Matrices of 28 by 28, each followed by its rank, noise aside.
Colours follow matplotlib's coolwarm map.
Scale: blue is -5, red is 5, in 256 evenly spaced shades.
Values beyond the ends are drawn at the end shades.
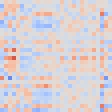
two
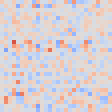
five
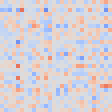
five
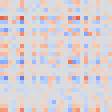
one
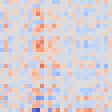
two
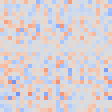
five
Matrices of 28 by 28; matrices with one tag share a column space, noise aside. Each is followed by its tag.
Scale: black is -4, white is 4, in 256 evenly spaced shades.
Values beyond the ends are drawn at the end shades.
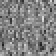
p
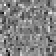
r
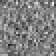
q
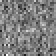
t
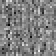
p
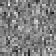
r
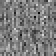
p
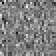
q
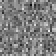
t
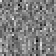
t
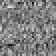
q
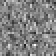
q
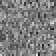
q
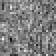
t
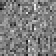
t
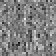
p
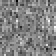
r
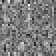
p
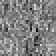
t
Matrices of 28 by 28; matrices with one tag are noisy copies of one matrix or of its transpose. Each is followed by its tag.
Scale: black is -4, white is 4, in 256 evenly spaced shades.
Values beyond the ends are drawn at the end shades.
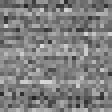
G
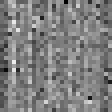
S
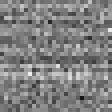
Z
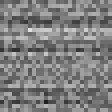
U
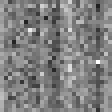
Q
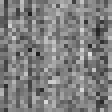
G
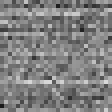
G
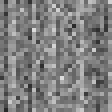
G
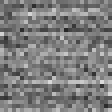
G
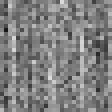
G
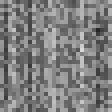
G
